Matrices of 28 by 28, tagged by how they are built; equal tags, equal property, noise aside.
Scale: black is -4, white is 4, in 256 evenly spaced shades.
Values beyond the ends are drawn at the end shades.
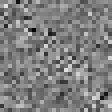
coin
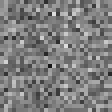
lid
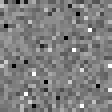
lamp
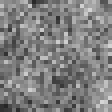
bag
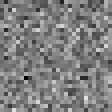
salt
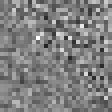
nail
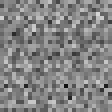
salt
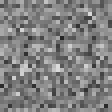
salt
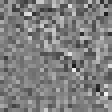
nail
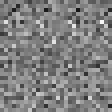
salt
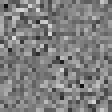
coin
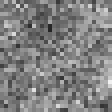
bag
